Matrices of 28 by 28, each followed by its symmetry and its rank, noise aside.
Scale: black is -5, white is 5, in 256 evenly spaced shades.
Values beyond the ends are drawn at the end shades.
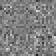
no symmetry, rank five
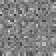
symmetric, rank six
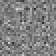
no symmetry, rank six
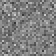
symmetric, rank five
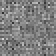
no symmetry, rank six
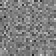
no symmetry, rank six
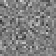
antisymmetric, rank six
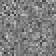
symmetric, rank six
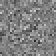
no symmetry, rank seven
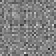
symmetric, rank five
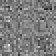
no symmetry, rank five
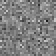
no symmetry, rank five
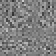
no symmetry, rank five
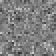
no symmetry, rank five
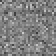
no symmetry, rank seven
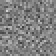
no symmetry, rank six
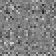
antisymmetric, rank six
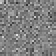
no symmetry, rank seven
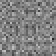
no symmetry, rank five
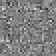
antisymmetric, rank six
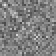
symmetric, rank seven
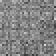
symmetric, rank five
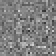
no symmetry, rank five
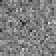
symmetric, rank five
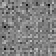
symmetric, rank seven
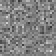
no symmetry, rank six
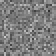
symmetric, rank seven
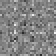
no symmetry, rank five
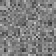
symmetric, rank seven
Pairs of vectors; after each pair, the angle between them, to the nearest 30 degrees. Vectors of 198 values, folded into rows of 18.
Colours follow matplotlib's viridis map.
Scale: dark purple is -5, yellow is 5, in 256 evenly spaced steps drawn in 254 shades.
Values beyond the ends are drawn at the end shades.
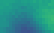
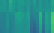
60 degrees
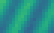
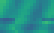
30 degrees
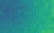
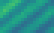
120 degrees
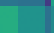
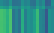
60 degrees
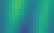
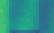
120 degrees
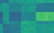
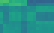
120 degrees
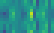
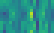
30 degrees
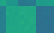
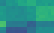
120 degrees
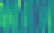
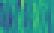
150 degrees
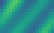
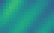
30 degrees
